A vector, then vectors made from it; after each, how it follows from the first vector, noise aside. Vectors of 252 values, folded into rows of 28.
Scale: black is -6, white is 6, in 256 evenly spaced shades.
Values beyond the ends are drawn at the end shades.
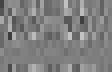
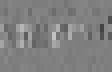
wrapped around, partly zeroed.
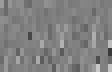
wrapped around, partly zeroed.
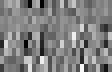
wrapped around, negated, scaled up.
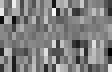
wrapped around, negated, scaled up.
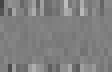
partly zeroed.
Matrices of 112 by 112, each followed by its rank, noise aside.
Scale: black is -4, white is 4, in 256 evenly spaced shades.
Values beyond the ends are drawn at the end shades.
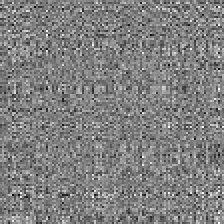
five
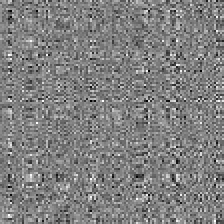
five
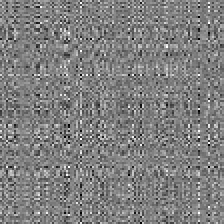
four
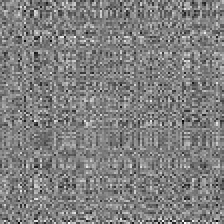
five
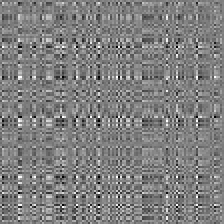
two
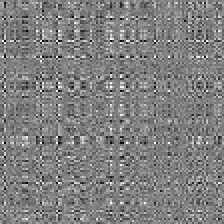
two
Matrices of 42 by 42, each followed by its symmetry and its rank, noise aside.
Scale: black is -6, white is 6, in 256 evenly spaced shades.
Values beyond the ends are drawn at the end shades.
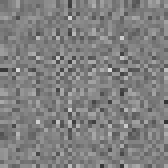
symmetric, rank three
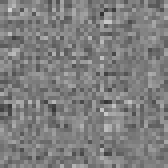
no symmetry, rank five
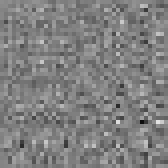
no symmetry, rank four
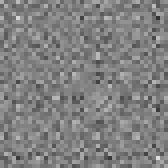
symmetric, rank four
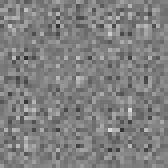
symmetric, rank four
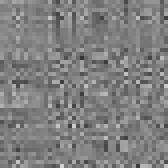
no symmetry, rank five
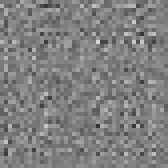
no symmetry, rank four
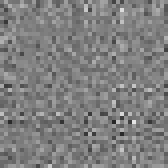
antisymmetric, rank four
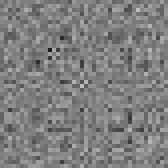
symmetric, rank five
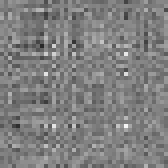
no symmetry, rank three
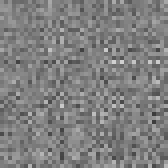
no symmetry, rank four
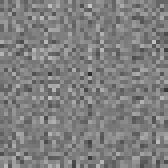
no symmetry, rank five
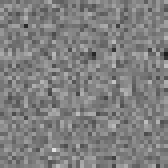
no symmetry, rank five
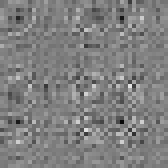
symmetric, rank three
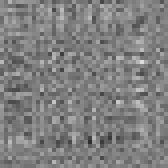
no symmetry, rank four
